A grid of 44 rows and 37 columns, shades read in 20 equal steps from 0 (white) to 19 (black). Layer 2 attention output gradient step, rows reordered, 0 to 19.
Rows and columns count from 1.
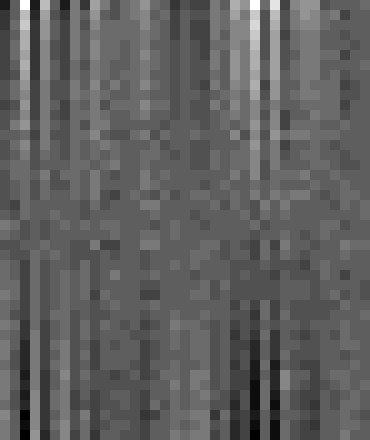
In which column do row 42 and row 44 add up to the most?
3
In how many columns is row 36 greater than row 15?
18
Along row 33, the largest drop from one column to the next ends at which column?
4
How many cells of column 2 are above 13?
1
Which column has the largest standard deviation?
26
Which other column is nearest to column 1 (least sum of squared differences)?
7
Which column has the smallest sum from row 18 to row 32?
29
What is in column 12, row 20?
14
